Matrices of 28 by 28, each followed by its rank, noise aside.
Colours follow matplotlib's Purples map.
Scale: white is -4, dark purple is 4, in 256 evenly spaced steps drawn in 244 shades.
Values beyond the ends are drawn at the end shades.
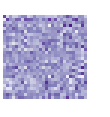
six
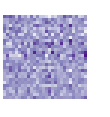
four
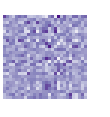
four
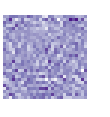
six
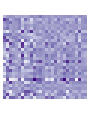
three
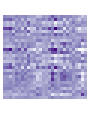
three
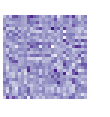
six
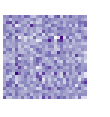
six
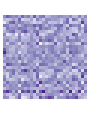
four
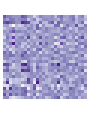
three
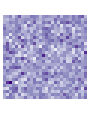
eight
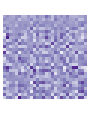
four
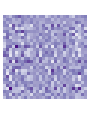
four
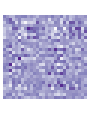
four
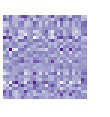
three
